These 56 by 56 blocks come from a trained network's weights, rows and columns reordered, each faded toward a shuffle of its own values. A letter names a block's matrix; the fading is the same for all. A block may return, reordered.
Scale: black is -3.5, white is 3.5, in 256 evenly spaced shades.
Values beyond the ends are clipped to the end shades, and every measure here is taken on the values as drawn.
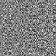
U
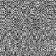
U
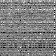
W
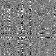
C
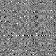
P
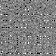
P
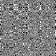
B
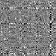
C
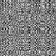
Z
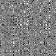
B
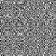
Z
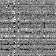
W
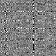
C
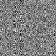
U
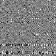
P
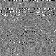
P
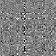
C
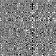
C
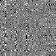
B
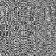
U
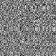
U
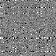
P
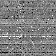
W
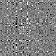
B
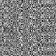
Z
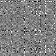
B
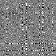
C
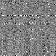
P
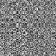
U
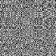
U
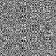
U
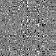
B
